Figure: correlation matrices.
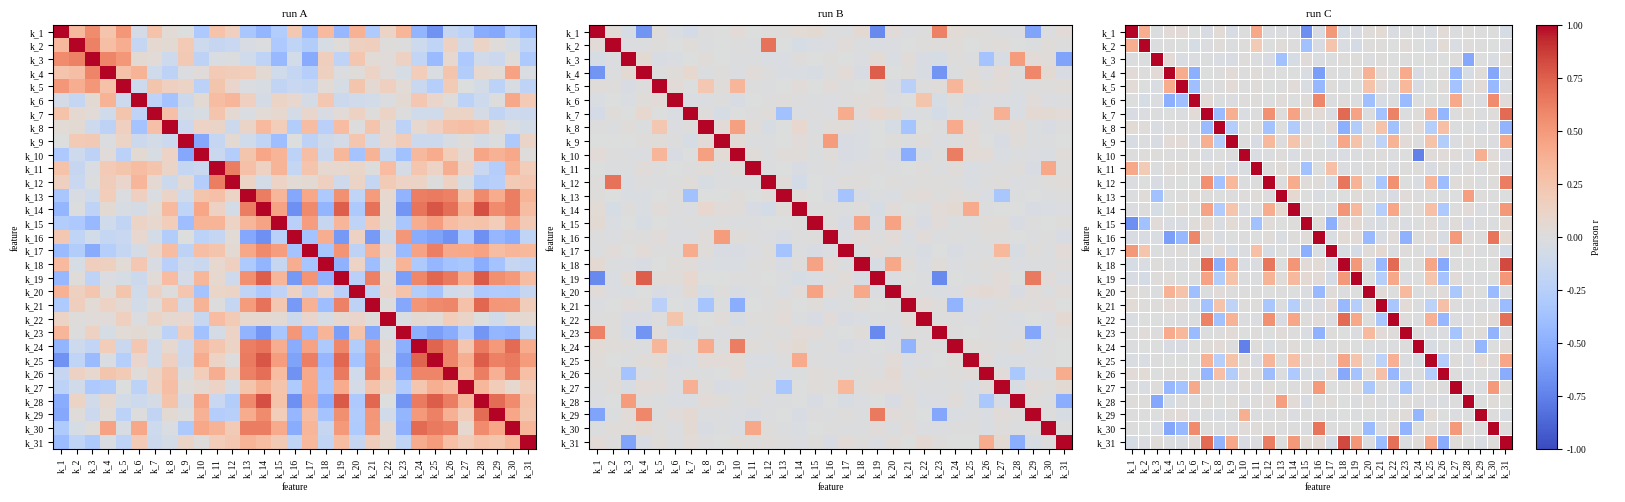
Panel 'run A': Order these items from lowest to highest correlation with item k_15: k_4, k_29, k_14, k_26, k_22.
k_4, k_22, k_29, k_26, k_14
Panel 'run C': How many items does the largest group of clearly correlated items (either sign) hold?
12
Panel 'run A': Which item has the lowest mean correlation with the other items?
k_16
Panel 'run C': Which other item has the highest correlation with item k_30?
k_16
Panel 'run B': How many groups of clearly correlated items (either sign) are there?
10
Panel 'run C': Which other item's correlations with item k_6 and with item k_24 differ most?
k_10
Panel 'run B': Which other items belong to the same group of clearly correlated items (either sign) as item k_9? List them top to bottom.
k_16
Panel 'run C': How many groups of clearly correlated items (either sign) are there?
5
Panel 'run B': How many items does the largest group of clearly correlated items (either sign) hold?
5
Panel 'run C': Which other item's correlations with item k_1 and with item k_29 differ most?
k_15
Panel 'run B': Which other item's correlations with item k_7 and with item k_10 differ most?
k_24
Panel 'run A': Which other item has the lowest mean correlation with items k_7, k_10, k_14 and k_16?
k_9
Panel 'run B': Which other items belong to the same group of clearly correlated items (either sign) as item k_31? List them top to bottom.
k_3, k_26, k_28
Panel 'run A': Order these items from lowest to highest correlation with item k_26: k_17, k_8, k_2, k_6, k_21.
k_6, k_2, k_8, k_17, k_21
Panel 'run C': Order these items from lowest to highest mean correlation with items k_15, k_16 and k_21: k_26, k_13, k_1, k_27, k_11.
k_1, k_11, k_13, k_26, k_27
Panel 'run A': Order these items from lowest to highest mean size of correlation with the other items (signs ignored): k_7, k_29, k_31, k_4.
k_7, k_4, k_31, k_29
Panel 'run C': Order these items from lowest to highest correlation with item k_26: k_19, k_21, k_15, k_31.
k_31, k_19, k_15, k_21
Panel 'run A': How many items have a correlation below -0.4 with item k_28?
4
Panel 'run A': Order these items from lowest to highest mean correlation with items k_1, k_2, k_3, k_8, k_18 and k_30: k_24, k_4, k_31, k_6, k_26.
k_31, k_24, k_6, k_26, k_4
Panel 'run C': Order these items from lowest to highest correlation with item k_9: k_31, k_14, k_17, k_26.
k_26, k_17, k_14, k_31
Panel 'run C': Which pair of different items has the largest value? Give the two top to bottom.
k_18, k_31
